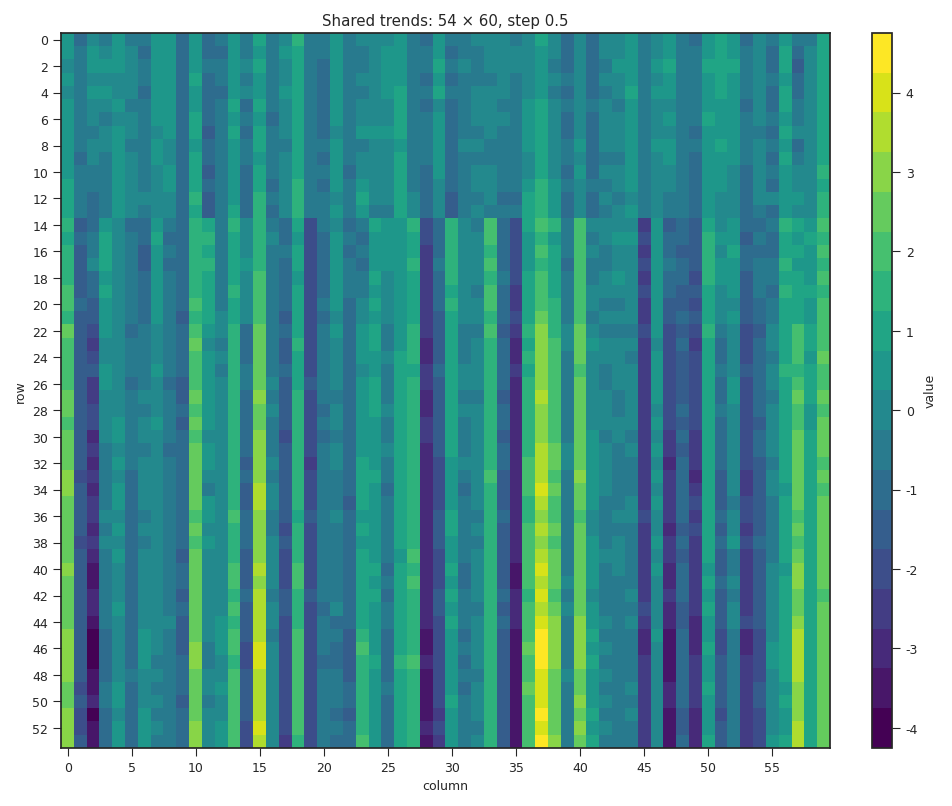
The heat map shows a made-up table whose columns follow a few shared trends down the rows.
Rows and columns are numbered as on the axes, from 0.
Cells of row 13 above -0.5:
30
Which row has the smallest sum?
51
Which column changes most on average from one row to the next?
2
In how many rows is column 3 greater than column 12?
19
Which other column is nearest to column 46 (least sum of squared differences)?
7
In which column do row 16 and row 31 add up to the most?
37
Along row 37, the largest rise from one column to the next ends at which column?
36
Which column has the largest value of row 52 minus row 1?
57
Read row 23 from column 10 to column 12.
2.5 0 -0.5
